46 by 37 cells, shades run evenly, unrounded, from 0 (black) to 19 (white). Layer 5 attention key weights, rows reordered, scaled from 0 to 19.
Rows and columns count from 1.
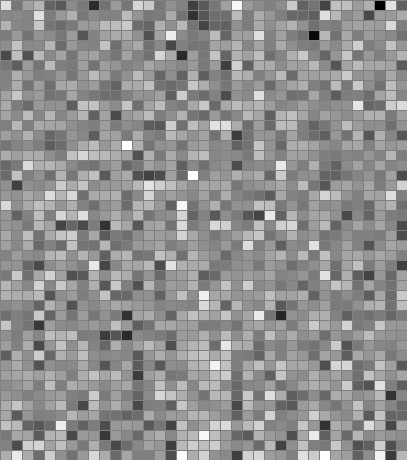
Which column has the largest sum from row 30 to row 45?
19
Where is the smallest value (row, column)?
1, 35
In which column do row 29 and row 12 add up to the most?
23
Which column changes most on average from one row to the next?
30
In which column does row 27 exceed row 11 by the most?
16
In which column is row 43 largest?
6
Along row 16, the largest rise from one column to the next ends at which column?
14
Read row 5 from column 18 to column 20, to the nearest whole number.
9 9 12
